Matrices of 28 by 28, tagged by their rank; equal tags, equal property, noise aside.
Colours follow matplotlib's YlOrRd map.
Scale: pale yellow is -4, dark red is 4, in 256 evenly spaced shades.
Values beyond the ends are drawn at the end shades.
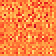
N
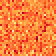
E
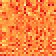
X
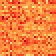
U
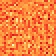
U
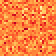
X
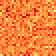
E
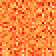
X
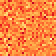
N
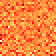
N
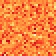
N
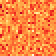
E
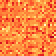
E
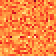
N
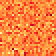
N
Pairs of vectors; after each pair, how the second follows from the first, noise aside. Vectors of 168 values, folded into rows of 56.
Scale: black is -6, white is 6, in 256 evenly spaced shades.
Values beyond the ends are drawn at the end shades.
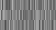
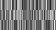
reversed, scaled up.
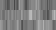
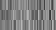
shuffled.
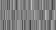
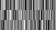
reversed, scaled up.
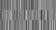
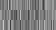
shuffled.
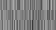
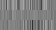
partly zeroed.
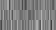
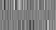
reversed, partly zeroed.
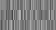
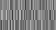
sign-scrambled.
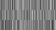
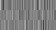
reversed, partly zeroed.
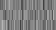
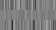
reversed, partly zeroed.
